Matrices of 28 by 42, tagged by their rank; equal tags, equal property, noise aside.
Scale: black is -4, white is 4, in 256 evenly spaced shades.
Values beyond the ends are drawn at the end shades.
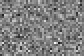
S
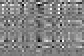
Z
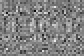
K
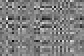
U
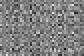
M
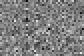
S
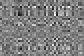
Z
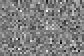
K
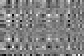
U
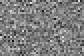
S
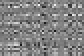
Z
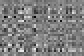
Z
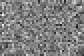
S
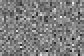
K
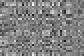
Z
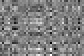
U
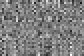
K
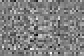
M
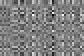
U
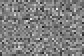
S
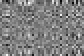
U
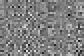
M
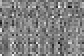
Z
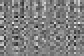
Z
